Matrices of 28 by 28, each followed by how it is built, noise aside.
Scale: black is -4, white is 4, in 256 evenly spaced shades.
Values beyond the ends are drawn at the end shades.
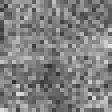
smooth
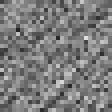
Hankel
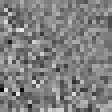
lower triangular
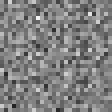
repeating rows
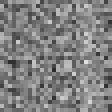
repeating rows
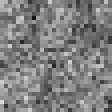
smooth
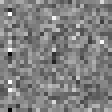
uneven columns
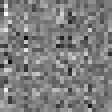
uneven columns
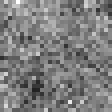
smooth
